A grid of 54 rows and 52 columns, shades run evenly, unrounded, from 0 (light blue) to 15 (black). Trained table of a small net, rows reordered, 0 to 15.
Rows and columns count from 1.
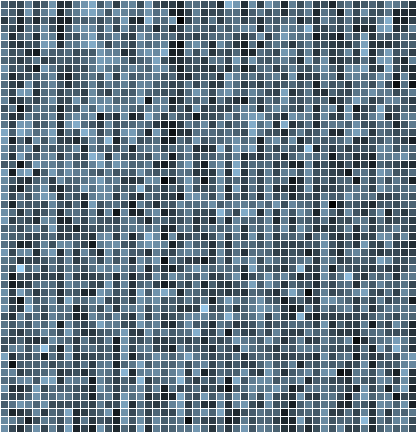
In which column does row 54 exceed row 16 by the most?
10
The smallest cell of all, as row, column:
34, 3
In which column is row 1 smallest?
29
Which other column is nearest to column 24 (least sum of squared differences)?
28
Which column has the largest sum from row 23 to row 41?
40
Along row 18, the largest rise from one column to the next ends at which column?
15
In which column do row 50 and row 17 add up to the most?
22
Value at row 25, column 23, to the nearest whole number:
13
